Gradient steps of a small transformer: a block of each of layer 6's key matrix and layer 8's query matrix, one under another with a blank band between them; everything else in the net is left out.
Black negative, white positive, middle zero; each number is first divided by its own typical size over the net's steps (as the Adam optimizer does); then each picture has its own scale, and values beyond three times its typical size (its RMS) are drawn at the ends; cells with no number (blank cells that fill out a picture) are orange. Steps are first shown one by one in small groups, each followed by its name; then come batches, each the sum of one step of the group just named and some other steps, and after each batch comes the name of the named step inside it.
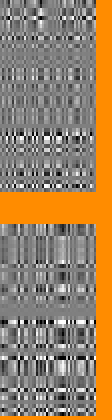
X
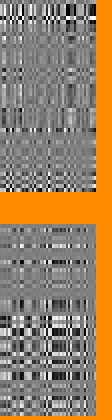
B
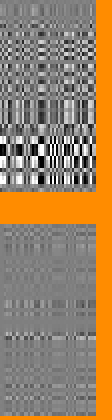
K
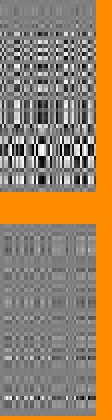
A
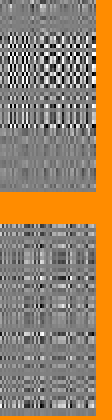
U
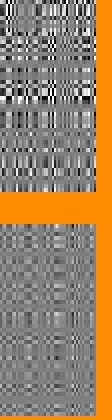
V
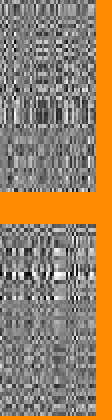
A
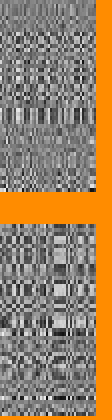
X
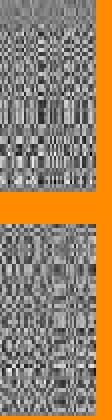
K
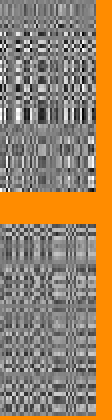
A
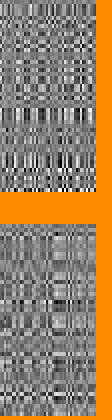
B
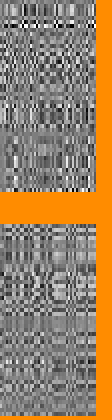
U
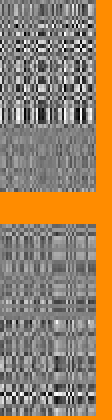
A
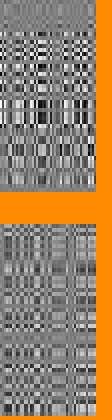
A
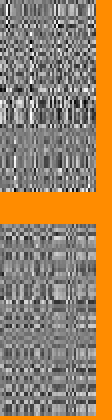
V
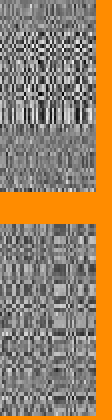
X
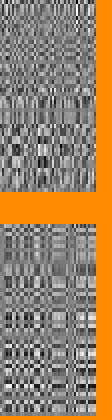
V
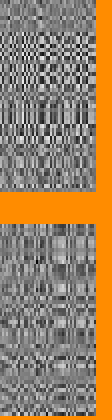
X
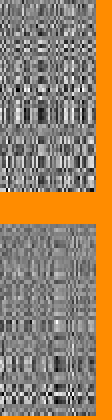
A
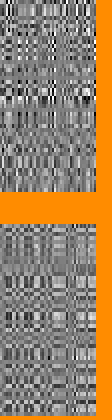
V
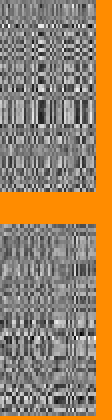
X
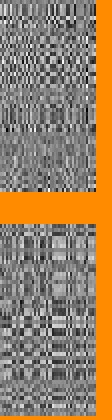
B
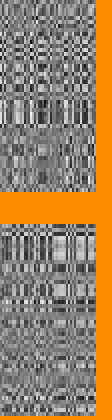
A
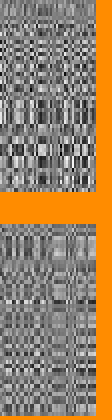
A
